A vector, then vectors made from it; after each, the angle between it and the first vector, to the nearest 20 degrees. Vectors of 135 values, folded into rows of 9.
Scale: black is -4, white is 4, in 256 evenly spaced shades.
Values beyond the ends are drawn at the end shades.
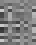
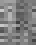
40 degrees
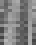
60 degrees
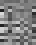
160 degrees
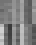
100 degrees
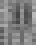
60 degrees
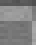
80 degrees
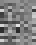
20 degrees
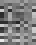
20 degrees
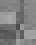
80 degrees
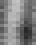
80 degrees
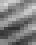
80 degrees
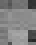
80 degrees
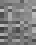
20 degrees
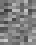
60 degrees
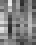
120 degrees
